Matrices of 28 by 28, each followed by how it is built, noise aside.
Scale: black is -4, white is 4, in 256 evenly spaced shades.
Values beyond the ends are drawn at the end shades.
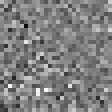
lower triangular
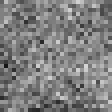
smooth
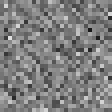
Toeplitz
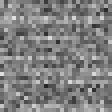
blocks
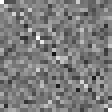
diagonal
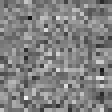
low rank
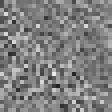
lower triangular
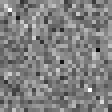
diagonal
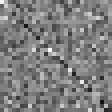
diagonal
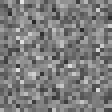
repeating rows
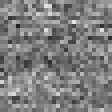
blocks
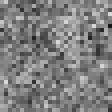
smooth
